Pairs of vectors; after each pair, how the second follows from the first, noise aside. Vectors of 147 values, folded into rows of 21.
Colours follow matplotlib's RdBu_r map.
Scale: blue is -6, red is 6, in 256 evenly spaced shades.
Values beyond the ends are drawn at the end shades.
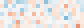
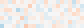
wrapped around, negated, shrunk.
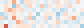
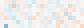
negated, shrunk.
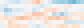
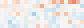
negated, partly zeroed.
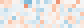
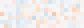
wrapped around, shrunk.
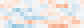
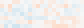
shrunk.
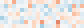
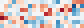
negated, scaled up.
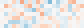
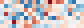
negated, scaled up.
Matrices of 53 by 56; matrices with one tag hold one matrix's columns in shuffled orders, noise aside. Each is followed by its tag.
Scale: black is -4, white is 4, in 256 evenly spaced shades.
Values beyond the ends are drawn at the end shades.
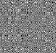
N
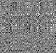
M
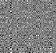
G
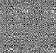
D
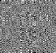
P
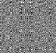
N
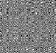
N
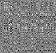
M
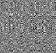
M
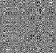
N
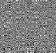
G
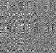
M
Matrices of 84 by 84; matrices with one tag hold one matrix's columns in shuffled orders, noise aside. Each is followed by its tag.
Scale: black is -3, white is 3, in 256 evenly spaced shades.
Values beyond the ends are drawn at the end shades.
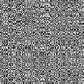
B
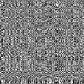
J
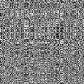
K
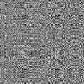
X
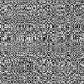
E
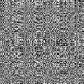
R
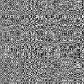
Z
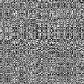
K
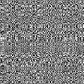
E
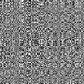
R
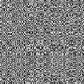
B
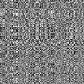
K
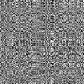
R
